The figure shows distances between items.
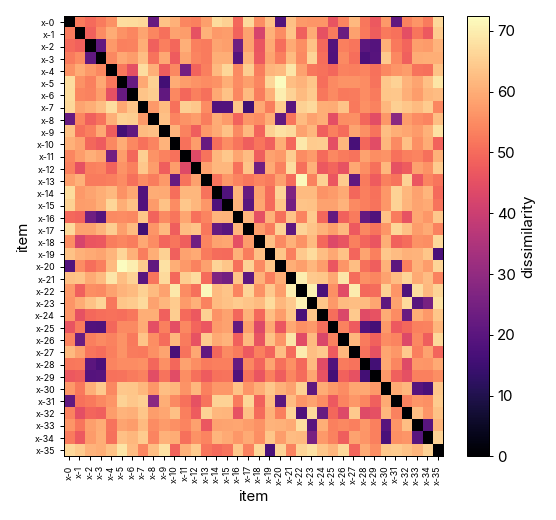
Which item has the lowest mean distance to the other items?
x-29
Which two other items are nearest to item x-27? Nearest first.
x-10, x-13
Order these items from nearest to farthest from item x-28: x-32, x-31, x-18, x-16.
x-16, x-32, x-18, x-31
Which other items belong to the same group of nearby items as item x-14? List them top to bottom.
x-7, x-15, x-17, x-21
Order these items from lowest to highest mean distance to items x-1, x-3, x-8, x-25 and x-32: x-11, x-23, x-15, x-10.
x-10, x-11, x-15, x-23
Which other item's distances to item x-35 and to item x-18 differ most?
x-19
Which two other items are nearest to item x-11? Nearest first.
x-4, x-12
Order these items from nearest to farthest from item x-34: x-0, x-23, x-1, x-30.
x-30, x-23, x-1, x-0
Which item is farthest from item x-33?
x-22
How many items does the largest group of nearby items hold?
6
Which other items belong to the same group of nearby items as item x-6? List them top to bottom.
x-5, x-9
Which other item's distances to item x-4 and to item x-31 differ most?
x-20
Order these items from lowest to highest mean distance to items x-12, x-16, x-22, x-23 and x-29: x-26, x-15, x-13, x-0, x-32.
x-32, x-26, x-0, x-13, x-15
